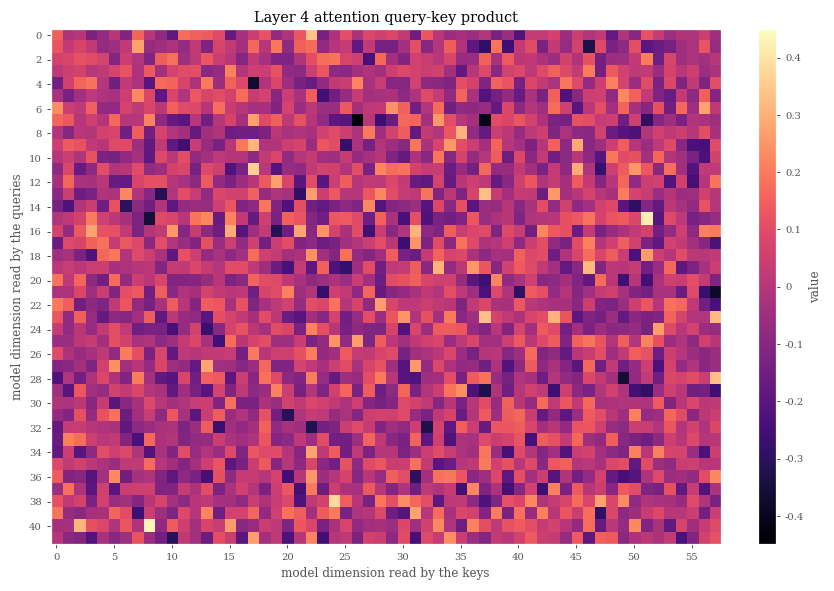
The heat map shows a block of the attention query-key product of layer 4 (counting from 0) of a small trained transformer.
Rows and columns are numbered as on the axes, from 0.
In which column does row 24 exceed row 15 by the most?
52
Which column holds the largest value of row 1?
7
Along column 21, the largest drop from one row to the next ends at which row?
17
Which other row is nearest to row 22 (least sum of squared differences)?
2
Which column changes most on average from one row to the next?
37
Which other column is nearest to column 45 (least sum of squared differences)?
1
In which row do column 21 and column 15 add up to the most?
16
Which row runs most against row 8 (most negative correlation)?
3
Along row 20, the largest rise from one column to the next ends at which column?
38
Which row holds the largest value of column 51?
15
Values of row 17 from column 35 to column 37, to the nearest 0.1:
0.2 0.1 0
